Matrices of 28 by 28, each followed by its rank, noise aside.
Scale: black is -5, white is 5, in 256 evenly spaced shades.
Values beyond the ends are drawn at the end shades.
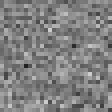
six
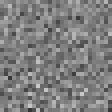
eight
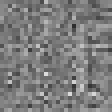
five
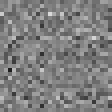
seven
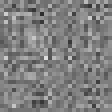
five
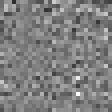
five
